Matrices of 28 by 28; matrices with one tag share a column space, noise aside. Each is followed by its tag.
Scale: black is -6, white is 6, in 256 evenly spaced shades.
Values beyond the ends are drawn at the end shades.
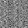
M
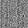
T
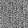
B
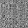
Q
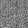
T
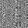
T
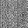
T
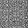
M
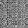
Q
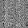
T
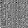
Q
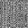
B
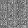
Q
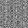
M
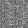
Q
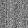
Q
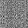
T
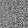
B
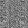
M
